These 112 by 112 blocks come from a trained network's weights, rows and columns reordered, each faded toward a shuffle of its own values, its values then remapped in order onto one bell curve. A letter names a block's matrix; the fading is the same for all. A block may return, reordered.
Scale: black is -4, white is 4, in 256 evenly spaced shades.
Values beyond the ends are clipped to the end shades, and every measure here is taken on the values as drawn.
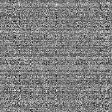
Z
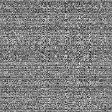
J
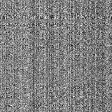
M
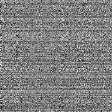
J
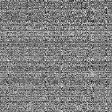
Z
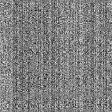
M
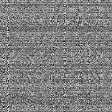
J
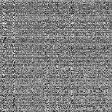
Z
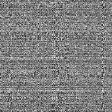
Z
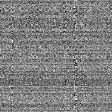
J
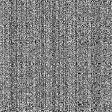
M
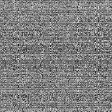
J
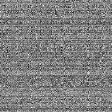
J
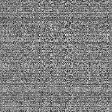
Z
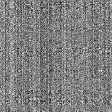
M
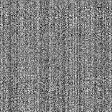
M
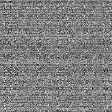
J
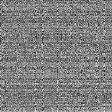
Z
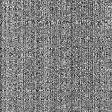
M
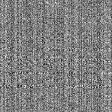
M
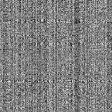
M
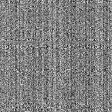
M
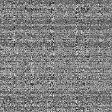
J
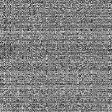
Z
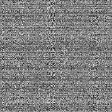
J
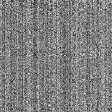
M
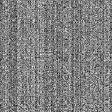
M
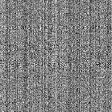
M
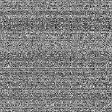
Z
